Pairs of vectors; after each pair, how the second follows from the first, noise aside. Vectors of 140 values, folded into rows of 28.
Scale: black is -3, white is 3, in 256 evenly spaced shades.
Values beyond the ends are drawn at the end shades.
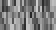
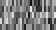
shuffled.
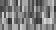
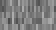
shrunk.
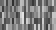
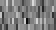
negated, partly zeroed.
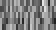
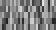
copied.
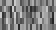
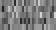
reversed, partly zeroed.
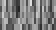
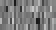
reversed, partly zeroed.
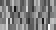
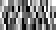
reversed, scaled up.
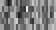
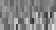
partly zeroed.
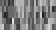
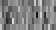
partly zeroed.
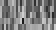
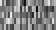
shuffled.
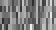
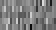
negated, partly zeroed.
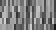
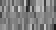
partly zeroed.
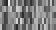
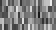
shuffled.
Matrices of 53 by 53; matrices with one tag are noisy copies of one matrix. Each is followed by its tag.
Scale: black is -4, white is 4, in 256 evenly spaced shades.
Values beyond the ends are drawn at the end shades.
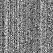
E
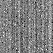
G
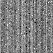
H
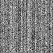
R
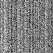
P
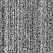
E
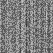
H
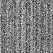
H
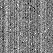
E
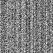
H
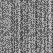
G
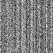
H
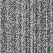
H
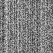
E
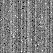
R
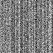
G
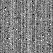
R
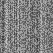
E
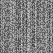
R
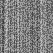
E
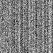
G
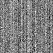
R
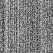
E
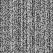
R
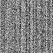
H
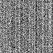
G
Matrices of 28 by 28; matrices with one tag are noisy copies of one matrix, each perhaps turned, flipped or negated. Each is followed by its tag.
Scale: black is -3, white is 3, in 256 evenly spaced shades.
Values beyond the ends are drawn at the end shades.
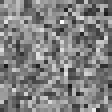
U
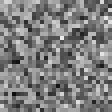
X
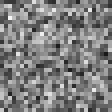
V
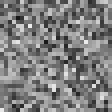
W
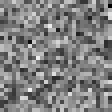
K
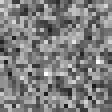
X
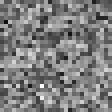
V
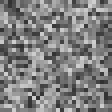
U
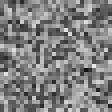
K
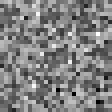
K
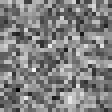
K
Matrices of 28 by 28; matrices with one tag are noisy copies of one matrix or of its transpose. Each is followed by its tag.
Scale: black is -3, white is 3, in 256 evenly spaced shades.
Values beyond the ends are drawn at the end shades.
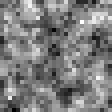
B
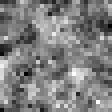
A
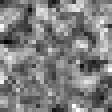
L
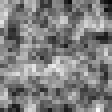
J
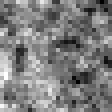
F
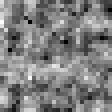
J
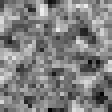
L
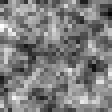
B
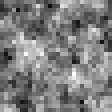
A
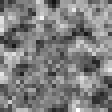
L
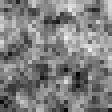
F
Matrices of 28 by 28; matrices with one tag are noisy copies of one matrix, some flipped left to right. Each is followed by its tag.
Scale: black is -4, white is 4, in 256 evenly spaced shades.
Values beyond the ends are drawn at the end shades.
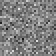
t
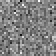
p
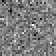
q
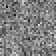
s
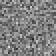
t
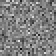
t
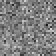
s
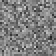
t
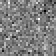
q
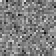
s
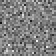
t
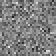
t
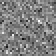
t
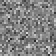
t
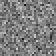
t
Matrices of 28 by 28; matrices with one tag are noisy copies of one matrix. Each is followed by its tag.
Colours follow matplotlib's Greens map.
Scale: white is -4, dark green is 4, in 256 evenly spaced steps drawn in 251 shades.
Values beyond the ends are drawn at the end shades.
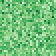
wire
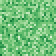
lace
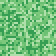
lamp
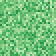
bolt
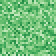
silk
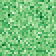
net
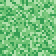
silk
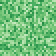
net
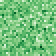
bolt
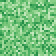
silk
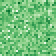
silk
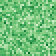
bolt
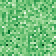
lamp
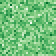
silk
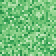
silk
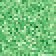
silk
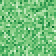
silk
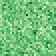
lace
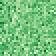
net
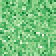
lace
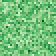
silk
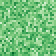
bolt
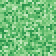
lamp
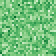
silk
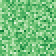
lace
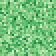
wire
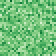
lamp
